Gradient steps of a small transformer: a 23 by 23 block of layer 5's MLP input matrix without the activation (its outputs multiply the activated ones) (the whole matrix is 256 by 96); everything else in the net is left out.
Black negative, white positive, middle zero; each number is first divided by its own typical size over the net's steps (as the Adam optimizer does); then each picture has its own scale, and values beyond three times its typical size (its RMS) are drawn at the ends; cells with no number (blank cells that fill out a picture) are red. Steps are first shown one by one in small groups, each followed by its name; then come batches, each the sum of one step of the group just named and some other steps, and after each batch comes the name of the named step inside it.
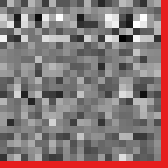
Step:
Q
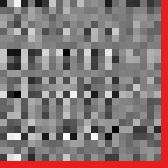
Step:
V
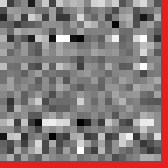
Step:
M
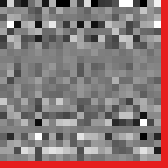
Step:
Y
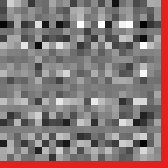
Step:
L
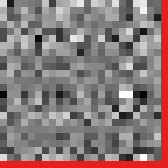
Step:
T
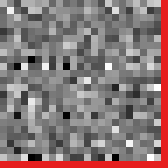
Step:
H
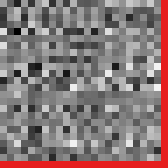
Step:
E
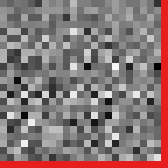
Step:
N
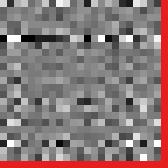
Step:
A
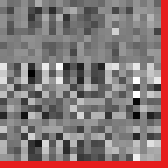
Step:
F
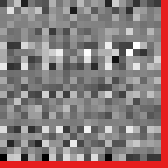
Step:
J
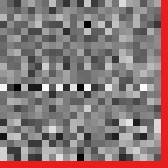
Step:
F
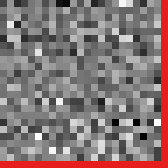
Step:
Y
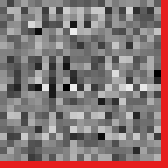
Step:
N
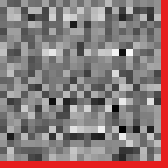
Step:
H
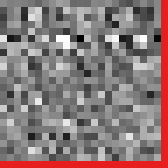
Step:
M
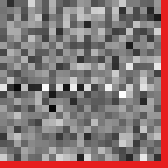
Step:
T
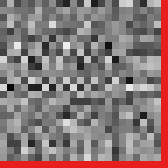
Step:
Y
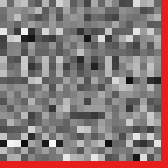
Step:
A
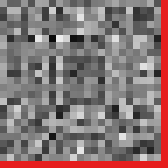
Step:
M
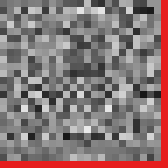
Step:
Q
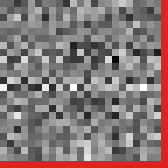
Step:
E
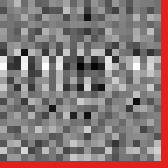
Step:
F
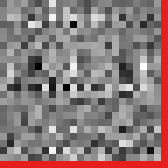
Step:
N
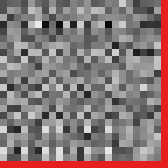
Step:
L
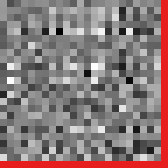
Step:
T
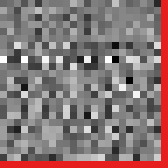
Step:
N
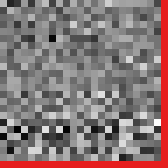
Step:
M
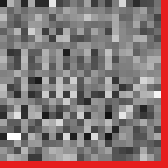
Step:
V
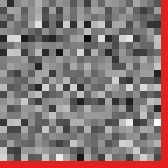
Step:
A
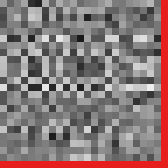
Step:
M
